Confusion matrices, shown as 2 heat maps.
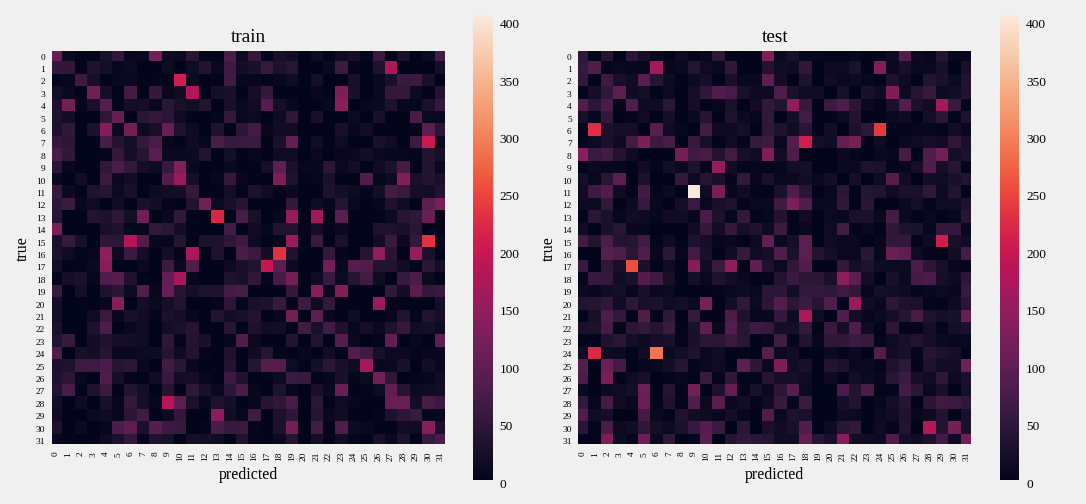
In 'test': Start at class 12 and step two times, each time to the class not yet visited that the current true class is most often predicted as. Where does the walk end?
4
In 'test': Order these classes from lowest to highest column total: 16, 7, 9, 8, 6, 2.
8, 7, 6, 16, 9, 2
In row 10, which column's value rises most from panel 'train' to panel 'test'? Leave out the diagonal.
3
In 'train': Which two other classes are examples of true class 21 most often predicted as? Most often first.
19, 4
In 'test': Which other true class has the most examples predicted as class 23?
27
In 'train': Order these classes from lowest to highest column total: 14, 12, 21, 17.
12, 17, 21, 14
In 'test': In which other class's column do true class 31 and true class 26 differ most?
21
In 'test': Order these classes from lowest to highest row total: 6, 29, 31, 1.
29, 1, 6, 31
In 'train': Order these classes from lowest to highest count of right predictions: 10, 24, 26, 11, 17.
11, 24, 26, 10, 17
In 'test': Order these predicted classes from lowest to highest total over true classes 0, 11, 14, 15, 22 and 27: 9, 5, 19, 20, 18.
19, 20, 18, 5, 9
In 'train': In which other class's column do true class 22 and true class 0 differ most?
8
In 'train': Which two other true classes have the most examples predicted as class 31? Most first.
12, 23
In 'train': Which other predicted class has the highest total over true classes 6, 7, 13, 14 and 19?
30
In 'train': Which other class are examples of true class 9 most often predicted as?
10
